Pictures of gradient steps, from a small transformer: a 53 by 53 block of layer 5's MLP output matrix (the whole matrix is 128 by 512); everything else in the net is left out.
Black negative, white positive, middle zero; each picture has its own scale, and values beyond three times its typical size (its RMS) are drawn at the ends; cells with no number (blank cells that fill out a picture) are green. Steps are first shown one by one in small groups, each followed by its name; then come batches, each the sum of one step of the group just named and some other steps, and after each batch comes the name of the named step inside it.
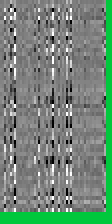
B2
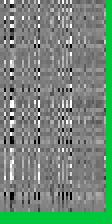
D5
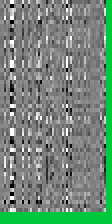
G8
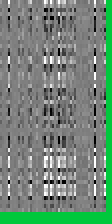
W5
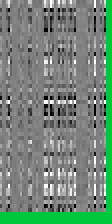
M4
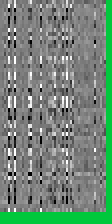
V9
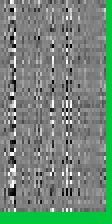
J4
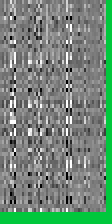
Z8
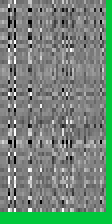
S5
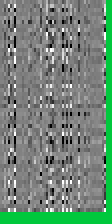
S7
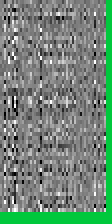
V9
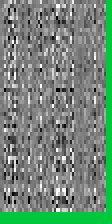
B2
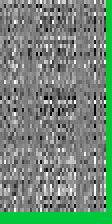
M4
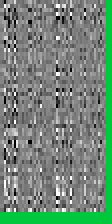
S5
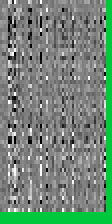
S5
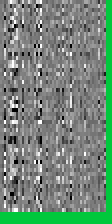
D5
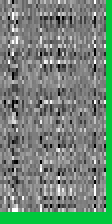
W5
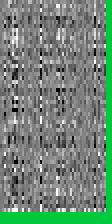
W5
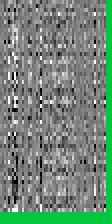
V9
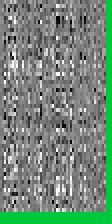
B2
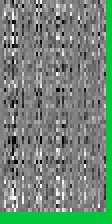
S7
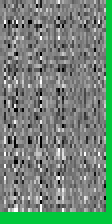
S5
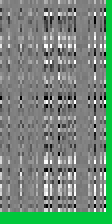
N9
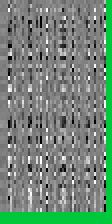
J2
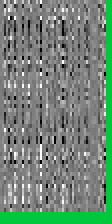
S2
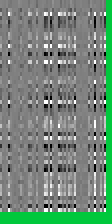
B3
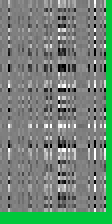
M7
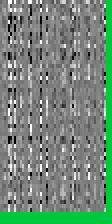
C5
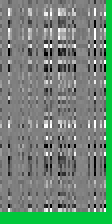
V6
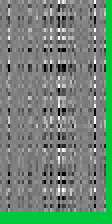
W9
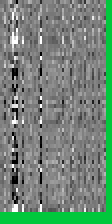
C5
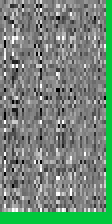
N9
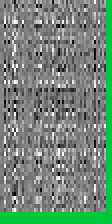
M7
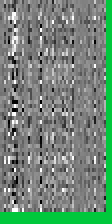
J2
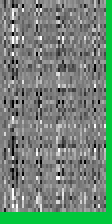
M7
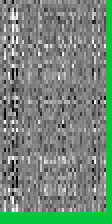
N9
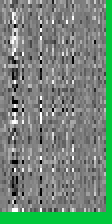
C5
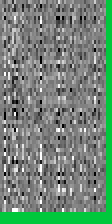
W9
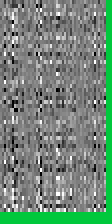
B3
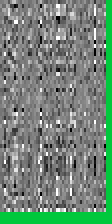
V6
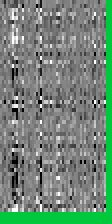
B3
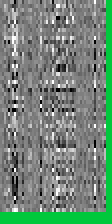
M7
